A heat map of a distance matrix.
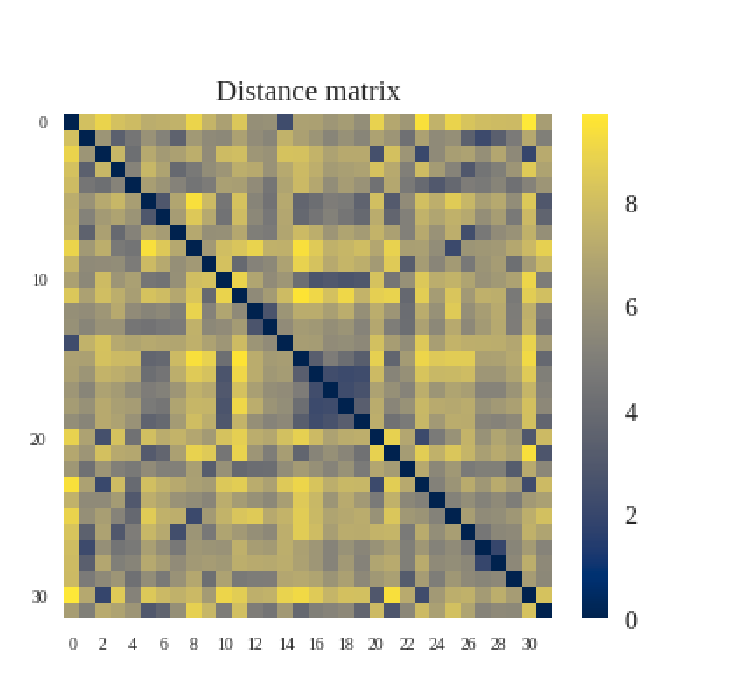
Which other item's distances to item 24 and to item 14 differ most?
0
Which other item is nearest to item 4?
24
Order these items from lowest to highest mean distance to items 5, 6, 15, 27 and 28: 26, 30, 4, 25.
4, 26, 25, 30
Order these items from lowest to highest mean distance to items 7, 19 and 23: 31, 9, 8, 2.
2, 31, 9, 8
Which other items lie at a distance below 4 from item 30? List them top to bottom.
2, 20, 23
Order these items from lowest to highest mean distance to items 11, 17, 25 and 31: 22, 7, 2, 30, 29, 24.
22, 29, 24, 7, 2, 30
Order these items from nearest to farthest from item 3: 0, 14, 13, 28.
28, 13, 14, 0
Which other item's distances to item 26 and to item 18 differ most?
16
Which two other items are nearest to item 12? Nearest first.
13, 22
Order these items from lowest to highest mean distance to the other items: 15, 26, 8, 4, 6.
4, 6, 26, 15, 8
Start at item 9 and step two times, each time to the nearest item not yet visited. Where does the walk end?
29
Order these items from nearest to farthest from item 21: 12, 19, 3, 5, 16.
5, 19, 16, 12, 3
